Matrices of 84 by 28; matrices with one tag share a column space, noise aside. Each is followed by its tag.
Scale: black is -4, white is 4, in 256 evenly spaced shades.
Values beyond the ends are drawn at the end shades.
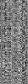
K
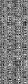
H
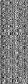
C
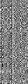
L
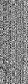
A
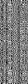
A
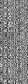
L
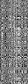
L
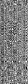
A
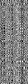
A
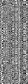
A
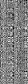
K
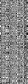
C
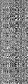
L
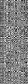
K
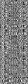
C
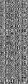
C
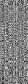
A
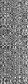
C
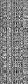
L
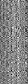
K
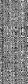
K
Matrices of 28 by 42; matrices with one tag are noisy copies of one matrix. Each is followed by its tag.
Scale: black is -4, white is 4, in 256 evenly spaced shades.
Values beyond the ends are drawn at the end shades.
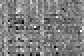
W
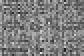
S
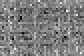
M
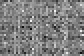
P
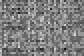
S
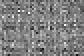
S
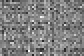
S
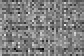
S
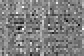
W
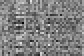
W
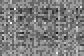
M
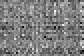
P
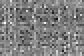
M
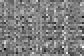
P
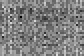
M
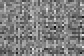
P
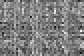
P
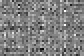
S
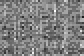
P
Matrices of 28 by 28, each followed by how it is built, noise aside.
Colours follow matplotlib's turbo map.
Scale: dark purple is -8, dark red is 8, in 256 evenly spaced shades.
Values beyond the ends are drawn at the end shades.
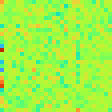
uneven columns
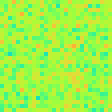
blocks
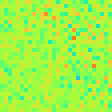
upper triangular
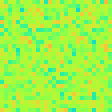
repeating columns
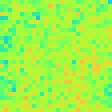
smooth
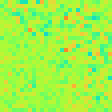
upper triangular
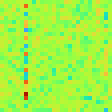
uneven columns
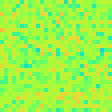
blocks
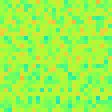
repeating columns
